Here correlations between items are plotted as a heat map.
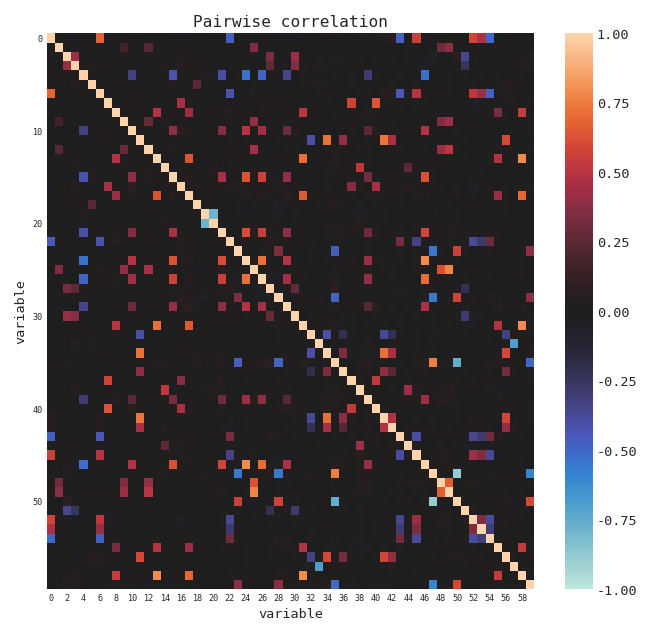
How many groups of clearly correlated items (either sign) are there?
12
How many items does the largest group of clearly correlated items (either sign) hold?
9
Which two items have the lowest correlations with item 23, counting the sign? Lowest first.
47, 35
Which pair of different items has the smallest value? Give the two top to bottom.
47, 50
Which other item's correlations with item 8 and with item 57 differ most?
33
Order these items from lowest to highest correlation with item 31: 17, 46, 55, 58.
46, 55, 17, 58
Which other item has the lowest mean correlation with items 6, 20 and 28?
19
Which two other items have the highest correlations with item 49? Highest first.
25, 48
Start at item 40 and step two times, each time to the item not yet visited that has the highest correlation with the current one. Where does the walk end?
37
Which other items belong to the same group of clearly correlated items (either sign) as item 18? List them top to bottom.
5
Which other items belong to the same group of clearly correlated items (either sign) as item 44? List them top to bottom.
14, 38
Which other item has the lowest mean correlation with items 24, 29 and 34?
4
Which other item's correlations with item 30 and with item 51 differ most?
2
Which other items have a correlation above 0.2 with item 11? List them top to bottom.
34, 36, 41, 42, 56
